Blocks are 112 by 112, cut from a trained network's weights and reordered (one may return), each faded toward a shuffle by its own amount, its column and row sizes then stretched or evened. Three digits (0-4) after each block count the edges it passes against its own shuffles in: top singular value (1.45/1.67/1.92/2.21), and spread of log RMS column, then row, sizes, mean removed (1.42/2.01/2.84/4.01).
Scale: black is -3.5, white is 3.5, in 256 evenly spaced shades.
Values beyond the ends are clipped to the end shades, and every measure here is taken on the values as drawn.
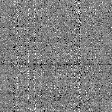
1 3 0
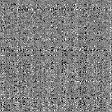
2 2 3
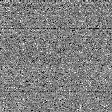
1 0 1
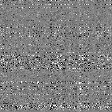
0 2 4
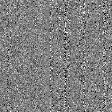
0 3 0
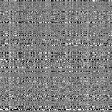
4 0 4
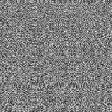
4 0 2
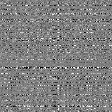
4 1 4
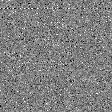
0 0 1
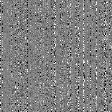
0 4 0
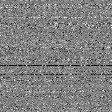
3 0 3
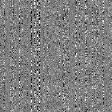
1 4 0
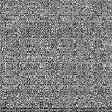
3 2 1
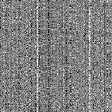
4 3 0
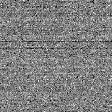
2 1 1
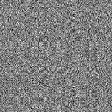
4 1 0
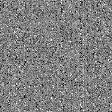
0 2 0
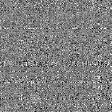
2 2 3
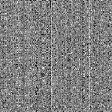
3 2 1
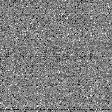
1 1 1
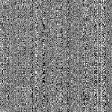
3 3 0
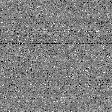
1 0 2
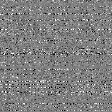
0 1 4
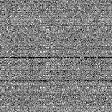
4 1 2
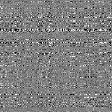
4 2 4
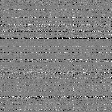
3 1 4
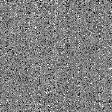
0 2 1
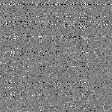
1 2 3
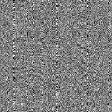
4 3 0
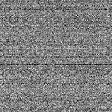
3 0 2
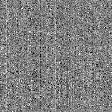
2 1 2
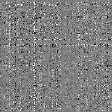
1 3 3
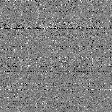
1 1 3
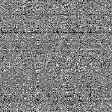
2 2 1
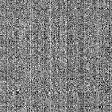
3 1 2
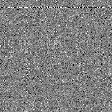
2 1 1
